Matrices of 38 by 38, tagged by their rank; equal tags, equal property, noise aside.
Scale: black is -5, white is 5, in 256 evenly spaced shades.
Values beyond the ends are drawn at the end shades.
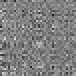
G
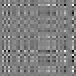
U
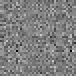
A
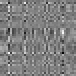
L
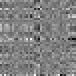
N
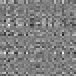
N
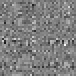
A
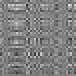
L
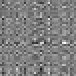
N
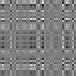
U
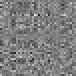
G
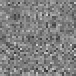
A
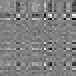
U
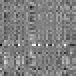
N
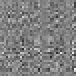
G
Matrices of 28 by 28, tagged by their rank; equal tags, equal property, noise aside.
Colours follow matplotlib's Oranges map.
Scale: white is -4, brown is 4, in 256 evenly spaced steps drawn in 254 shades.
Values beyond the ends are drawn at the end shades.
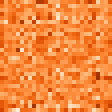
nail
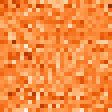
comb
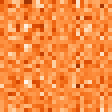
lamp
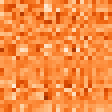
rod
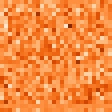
comb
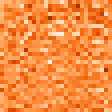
nail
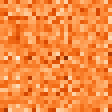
rod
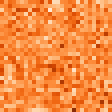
comb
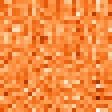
nail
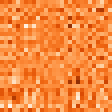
rod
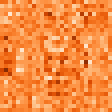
nail
